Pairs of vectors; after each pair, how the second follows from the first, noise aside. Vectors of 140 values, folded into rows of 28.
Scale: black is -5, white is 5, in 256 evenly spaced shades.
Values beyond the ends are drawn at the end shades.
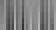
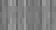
wrapped around, negated, shrunk.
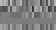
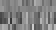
wrapped around, negated.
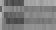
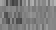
partly zeroed.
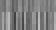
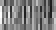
wrapped around, negated, scaled up.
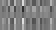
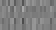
negated, shrunk.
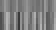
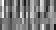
wrapped around, negated, scaled up.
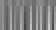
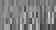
sign-scrambled.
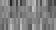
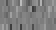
negated, partly zeroed.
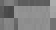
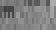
partly zeroed.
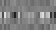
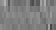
wrapped around, negated, shrunk.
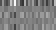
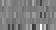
reversed, partly zeroed.
